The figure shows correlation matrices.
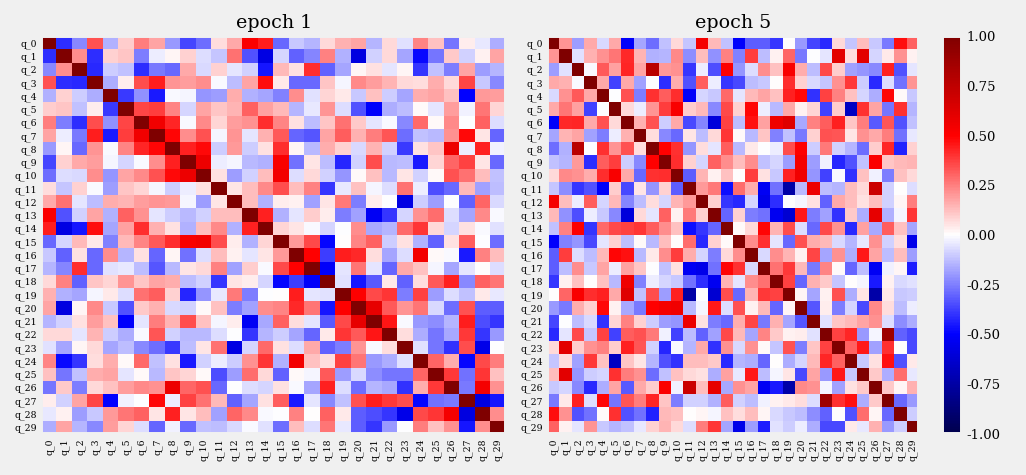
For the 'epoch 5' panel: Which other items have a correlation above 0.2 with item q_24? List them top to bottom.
q_3, q_22, q_23, q_27
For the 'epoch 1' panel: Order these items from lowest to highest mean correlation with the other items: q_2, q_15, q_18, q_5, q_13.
q_2, q_18, q_13, q_5, q_15
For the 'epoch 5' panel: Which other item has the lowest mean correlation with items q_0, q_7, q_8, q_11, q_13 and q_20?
q_18
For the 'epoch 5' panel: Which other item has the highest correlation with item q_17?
q_14
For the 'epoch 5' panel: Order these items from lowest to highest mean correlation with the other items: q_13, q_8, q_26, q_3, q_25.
q_13, q_3, q_26, q_25, q_8
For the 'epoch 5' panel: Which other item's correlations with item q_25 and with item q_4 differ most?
q_20
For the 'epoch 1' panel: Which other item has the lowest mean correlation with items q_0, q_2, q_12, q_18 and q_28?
q_23
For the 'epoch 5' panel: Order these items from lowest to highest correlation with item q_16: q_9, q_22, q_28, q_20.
q_22, q_20, q_28, q_9
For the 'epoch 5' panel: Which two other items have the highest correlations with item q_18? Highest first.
q_6, q_19
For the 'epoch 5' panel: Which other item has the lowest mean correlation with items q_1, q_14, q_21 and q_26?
q_3
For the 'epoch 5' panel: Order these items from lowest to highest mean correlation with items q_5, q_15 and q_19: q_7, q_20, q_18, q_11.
q_11, q_7, q_18, q_20
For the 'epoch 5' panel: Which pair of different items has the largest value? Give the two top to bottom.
q_22, q_27
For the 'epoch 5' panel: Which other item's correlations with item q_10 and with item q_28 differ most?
q_8
